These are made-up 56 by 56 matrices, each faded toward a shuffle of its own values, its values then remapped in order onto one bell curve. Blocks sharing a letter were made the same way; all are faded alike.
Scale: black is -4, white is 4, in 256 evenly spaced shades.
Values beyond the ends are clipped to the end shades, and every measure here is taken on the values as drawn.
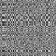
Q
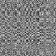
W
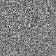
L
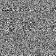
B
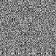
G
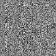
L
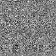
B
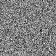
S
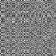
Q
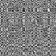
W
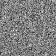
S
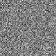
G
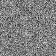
S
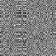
W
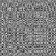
W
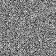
S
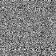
B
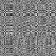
Q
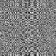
W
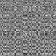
W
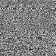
B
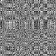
Q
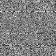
B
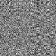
G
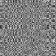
W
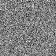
S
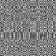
Q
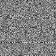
B
